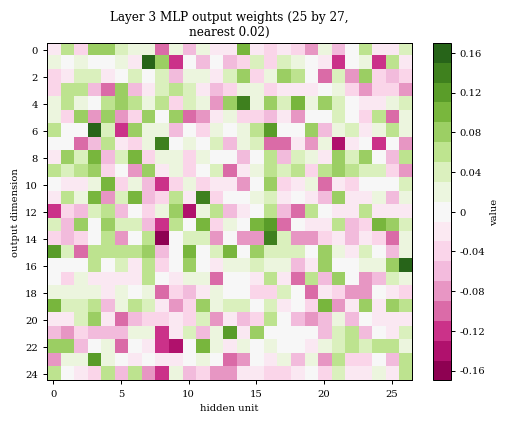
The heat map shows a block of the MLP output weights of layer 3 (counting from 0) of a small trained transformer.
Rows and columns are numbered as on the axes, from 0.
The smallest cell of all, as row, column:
14, 8
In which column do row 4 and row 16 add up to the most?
26
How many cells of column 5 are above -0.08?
20
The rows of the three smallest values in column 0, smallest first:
12, 23, 21
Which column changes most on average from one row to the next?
3
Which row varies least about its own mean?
18
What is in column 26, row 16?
0.16
